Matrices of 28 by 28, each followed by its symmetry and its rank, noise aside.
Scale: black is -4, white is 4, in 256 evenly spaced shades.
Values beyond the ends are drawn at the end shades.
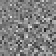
antisymmetric, rank six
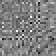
symmetric, rank four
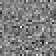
no symmetry, rank six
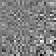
no symmetry, rank three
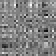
no symmetry, rank three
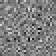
symmetric, rank four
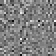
antisymmetric, rank four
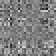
no symmetry, rank three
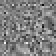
antisymmetric, rank six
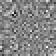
symmetric, rank six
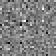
antisymmetric, rank six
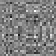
no symmetry, rank three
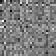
symmetric, rank four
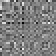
symmetric, rank four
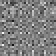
no symmetry, rank three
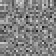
no symmetry, rank four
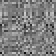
no symmetry, rank three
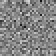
no symmetry, rank six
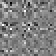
no symmetry, rank three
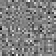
antisymmetric, rank six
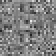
no symmetry, rank six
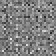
antisymmetric, rank six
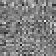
antisymmetric, rank six
